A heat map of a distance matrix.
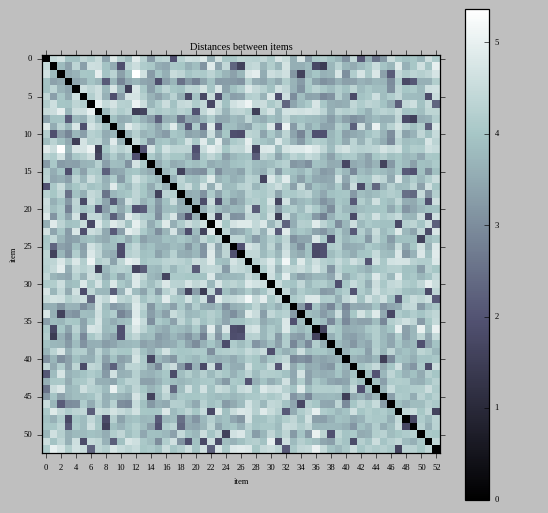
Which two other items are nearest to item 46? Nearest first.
34, 2
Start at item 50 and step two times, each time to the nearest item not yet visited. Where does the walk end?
38
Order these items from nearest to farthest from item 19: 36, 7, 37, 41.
41, 37, 36, 7
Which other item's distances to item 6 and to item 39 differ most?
30
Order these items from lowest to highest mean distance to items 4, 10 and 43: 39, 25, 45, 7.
25, 45, 39, 7
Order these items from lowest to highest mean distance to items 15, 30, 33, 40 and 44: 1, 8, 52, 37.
8, 37, 1, 52
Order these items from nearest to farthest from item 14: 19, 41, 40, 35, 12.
40, 35, 41, 19, 12
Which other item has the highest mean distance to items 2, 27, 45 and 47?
12
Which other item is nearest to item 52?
47
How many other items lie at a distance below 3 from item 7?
4
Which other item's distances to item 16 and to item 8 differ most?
49
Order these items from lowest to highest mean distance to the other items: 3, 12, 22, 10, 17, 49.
3, 10, 49, 17, 22, 12
